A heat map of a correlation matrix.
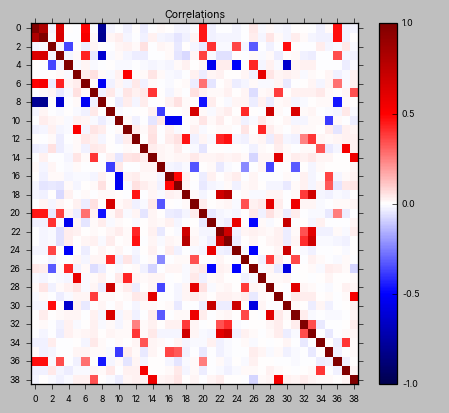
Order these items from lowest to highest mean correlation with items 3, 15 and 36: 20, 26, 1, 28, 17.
28, 17, 26, 20, 1
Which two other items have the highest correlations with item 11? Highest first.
5, 27
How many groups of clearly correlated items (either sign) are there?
8
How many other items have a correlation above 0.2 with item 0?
5
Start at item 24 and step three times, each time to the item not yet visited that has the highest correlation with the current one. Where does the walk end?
2
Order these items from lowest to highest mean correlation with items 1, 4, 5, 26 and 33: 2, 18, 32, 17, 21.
21, 2, 17, 32, 18
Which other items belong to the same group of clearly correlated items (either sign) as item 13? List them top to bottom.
34, 37
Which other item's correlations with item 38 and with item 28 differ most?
9
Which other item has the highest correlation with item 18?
23
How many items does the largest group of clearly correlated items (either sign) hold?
7
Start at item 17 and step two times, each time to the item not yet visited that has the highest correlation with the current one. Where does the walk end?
35
